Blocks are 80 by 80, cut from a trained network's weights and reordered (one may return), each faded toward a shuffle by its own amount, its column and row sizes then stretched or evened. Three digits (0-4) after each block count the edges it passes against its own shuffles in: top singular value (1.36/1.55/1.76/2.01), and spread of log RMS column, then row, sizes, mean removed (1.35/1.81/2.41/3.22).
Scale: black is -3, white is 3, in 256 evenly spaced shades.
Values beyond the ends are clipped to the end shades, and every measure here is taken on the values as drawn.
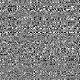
4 2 4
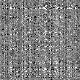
4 2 3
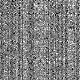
4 0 2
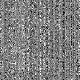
3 3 0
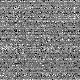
3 1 3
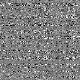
0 2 4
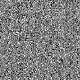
1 2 0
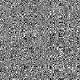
3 3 2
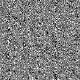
0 3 0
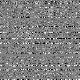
2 1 4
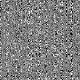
1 4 2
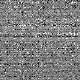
3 2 3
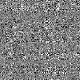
2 2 3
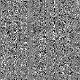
1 4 1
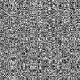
4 1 2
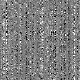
3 4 1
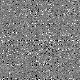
0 1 3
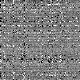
2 2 3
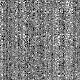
3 2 2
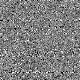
1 0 2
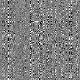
4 4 1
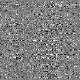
2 3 4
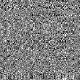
3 3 2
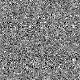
1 1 3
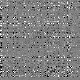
2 3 4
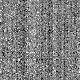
3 1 1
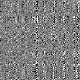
4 4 3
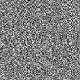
4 2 0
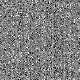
0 2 0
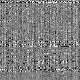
4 0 4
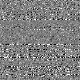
2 0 4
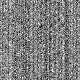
4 0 0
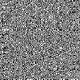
3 2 1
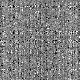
3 2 2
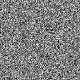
1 0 2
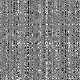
4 4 3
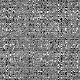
2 3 2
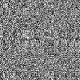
4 1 0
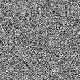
3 0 1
